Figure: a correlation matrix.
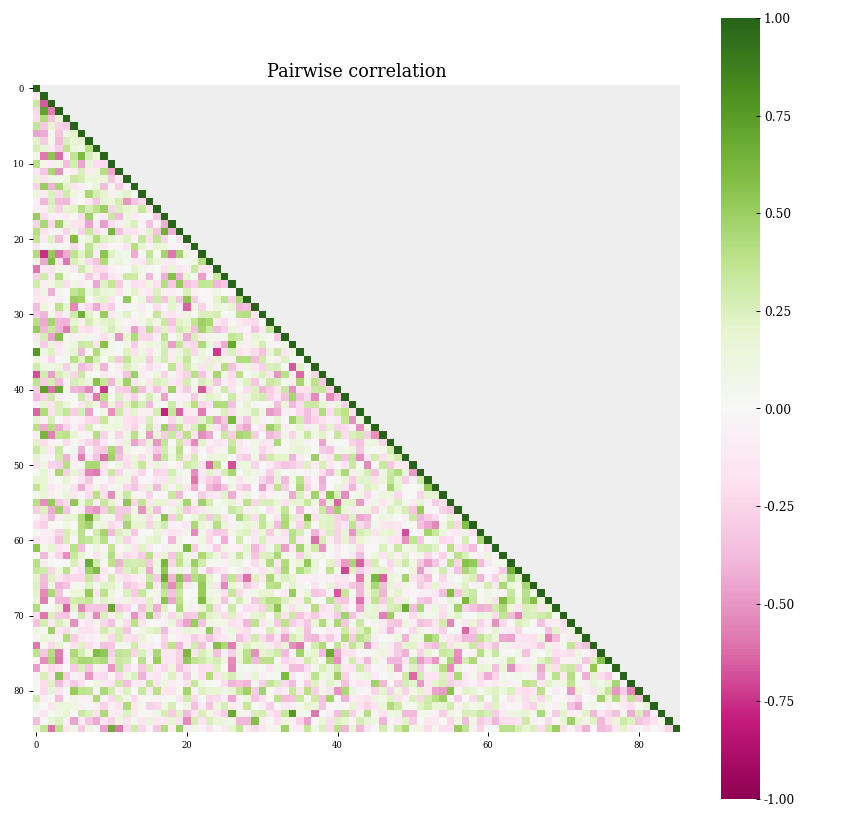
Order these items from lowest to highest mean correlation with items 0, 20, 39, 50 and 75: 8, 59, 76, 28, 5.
59, 28, 5, 76, 8
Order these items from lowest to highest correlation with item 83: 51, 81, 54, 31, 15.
81, 54, 31, 15, 51
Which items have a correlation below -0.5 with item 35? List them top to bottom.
24, 38, 74
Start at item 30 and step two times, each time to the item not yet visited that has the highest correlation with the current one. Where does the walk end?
9
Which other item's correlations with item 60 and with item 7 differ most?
63
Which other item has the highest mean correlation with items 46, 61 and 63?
20
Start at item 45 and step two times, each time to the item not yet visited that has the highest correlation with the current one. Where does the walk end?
17
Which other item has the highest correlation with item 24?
74
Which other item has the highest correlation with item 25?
18
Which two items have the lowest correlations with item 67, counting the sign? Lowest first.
40, 1
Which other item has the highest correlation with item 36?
57
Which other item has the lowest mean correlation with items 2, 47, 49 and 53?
38
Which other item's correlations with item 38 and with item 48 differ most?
0
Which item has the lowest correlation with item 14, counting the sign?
56
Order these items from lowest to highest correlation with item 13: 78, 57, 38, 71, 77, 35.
35, 77, 57, 78, 71, 38
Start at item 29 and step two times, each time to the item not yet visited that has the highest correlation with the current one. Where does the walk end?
71
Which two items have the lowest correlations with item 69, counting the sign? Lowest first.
4, 6
